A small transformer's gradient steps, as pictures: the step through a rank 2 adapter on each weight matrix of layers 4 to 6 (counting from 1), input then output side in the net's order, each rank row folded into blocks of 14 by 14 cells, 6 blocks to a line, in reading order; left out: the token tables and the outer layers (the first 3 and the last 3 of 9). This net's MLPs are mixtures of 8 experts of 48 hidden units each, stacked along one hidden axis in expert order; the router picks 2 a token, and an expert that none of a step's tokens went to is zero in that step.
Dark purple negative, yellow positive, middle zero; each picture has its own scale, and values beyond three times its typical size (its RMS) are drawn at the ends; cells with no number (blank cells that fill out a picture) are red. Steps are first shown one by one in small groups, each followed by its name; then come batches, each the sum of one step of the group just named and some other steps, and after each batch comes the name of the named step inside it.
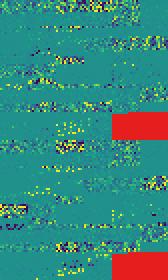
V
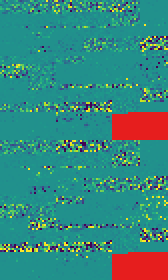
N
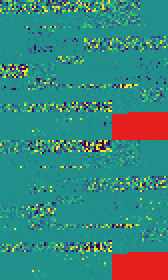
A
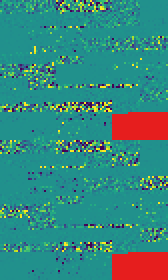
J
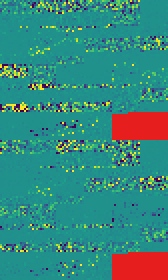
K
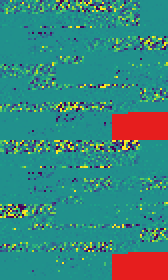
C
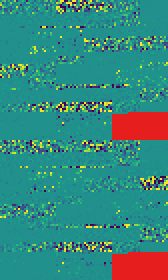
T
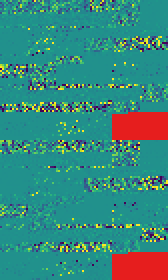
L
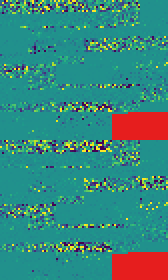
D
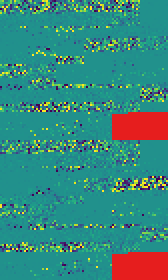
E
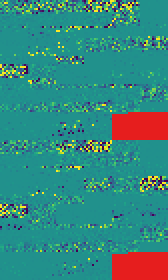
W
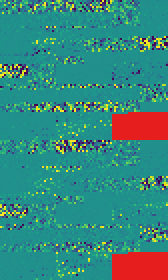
V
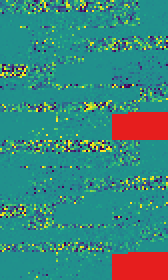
D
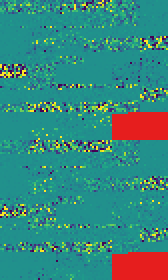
A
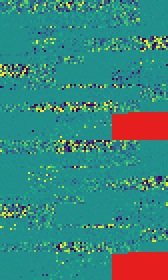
C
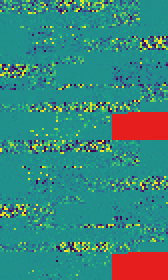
A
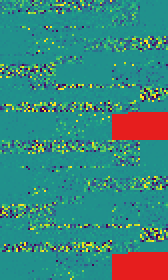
L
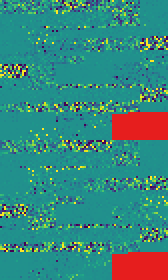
N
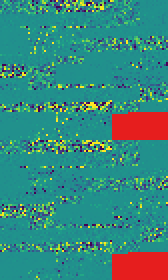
J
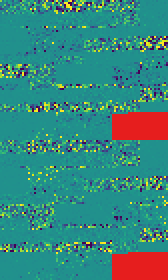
N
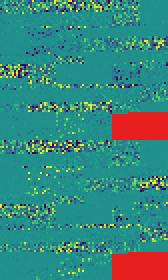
V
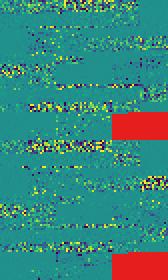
W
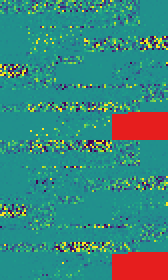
T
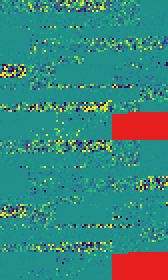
J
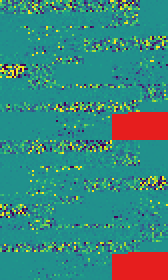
W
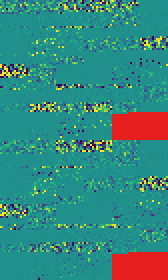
W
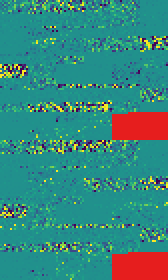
C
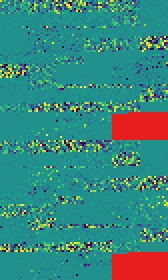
N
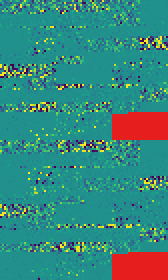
L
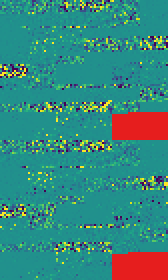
T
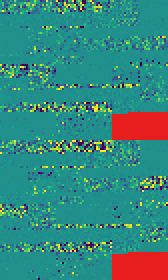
J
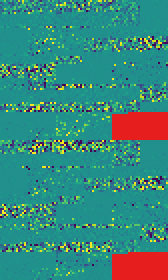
L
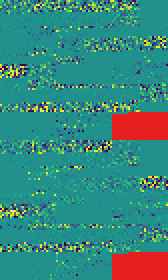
W
